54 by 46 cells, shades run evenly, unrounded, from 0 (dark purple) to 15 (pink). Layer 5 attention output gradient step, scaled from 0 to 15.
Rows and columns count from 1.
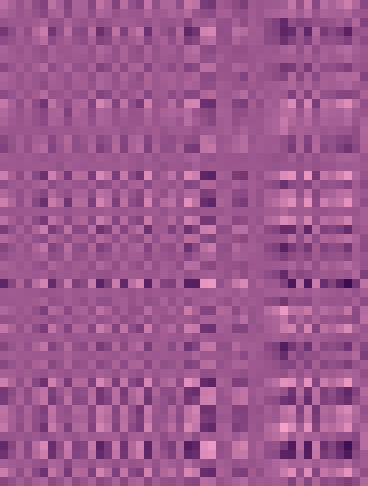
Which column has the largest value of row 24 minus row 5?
36
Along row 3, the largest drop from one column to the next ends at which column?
46
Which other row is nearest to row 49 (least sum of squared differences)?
15
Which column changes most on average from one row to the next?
44
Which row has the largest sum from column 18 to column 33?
32
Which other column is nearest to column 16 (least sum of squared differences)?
43
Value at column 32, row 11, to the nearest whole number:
7
